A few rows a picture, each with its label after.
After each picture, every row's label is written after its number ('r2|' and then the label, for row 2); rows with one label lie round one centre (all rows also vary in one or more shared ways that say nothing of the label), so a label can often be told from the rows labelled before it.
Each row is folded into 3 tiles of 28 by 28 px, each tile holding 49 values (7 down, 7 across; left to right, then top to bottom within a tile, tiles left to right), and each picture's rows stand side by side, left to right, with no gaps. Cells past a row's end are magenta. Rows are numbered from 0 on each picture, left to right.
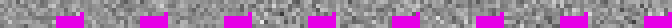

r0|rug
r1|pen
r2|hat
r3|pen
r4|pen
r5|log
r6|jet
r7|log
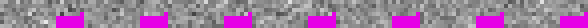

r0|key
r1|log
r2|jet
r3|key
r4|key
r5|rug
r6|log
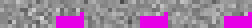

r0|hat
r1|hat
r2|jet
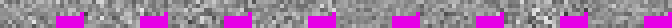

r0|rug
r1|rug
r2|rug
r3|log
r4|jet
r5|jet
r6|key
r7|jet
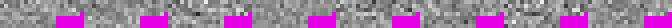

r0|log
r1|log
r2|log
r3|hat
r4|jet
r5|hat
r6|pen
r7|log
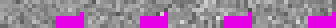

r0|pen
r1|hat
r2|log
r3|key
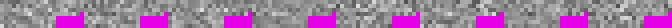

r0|log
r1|log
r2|rug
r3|rug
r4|log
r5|log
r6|jet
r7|rug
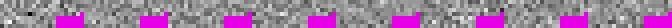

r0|key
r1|rug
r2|rug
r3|rug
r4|rug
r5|log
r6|key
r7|key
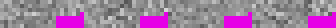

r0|rug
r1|jet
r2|rug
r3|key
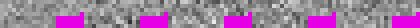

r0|pen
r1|pen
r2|key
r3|key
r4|hat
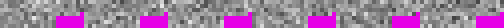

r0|key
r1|hat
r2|hat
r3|key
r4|pen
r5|log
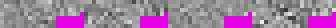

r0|log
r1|jet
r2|jet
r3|key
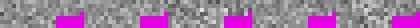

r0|rug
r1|jet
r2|hat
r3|key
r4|pen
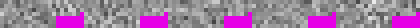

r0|log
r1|log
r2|rug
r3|log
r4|key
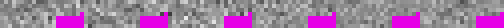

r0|hat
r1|pen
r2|jet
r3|rug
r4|key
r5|pen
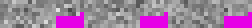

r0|hat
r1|log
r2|key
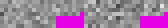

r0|rug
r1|jet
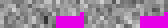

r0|hat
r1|key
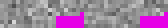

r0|log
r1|jet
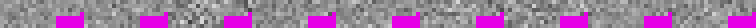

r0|hat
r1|hat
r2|jet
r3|log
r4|hat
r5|log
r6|rug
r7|rug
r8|log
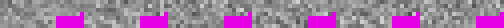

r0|log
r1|hat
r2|rug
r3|key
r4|jet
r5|rug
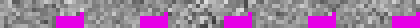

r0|pen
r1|log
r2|rug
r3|jet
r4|hat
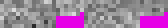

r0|rug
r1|jet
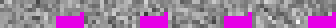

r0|jet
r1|key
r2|key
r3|key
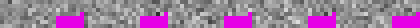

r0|hat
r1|rug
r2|hat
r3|pen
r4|pen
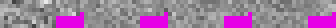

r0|key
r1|jet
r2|rug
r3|rug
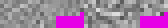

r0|jet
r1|jet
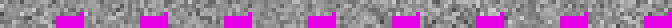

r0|rug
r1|key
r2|log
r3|log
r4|hat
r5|jet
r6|key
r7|key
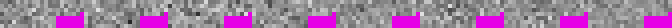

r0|log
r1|hat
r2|log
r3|key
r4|key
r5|key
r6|jet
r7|log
